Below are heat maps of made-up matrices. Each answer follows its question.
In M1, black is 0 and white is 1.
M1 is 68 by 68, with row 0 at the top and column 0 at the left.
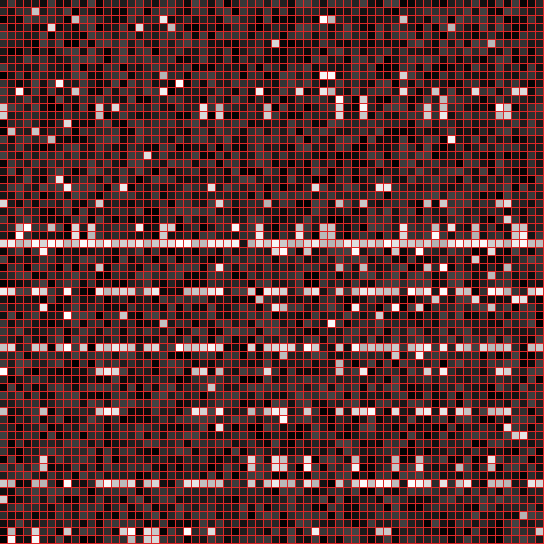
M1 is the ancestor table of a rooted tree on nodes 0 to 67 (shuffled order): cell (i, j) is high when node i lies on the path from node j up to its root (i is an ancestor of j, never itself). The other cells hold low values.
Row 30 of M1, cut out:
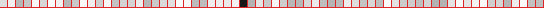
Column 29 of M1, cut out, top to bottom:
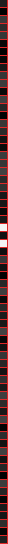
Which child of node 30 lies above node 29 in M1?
28
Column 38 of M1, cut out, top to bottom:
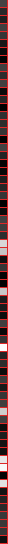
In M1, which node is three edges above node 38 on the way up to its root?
58
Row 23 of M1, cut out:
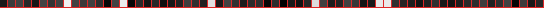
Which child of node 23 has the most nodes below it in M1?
39
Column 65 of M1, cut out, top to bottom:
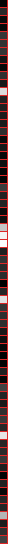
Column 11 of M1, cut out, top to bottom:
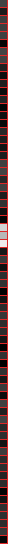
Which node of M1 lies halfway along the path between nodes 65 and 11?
54
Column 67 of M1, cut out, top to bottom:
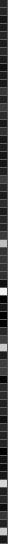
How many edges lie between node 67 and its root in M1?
5
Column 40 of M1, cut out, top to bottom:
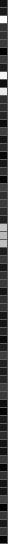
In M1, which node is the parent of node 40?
9
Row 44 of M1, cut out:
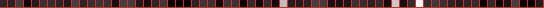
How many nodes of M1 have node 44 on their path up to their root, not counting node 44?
3
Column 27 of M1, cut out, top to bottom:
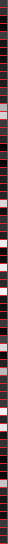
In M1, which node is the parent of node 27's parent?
33
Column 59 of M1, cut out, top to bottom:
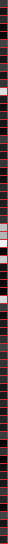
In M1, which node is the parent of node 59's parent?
37
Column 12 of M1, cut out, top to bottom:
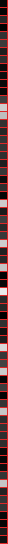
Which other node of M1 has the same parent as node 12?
53
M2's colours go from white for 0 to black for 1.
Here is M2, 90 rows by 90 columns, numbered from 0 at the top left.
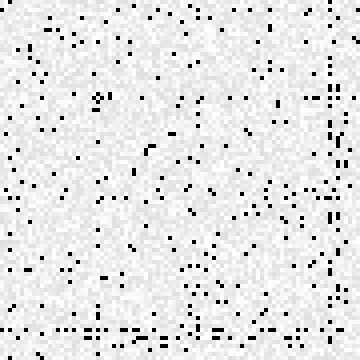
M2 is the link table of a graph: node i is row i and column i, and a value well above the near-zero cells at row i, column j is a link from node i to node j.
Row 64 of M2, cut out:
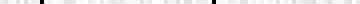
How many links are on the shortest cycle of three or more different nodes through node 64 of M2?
5
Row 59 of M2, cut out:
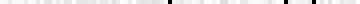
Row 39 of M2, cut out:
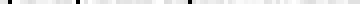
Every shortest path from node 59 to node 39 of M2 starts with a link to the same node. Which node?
node 78
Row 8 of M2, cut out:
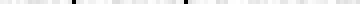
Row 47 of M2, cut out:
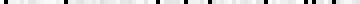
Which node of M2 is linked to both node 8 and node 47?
node 46
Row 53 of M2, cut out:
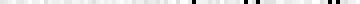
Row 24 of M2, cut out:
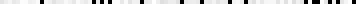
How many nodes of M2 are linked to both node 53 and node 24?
3
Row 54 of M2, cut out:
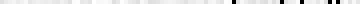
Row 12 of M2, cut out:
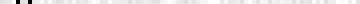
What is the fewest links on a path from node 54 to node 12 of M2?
3
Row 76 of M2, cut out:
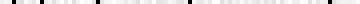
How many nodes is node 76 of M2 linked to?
5
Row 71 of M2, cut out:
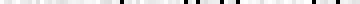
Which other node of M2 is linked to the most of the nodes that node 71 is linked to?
node 82
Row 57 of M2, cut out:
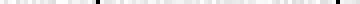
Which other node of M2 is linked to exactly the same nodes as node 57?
node 35
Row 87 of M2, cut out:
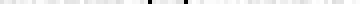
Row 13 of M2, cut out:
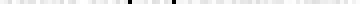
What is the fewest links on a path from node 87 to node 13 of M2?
6
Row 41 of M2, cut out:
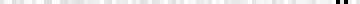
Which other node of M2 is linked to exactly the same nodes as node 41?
node 72
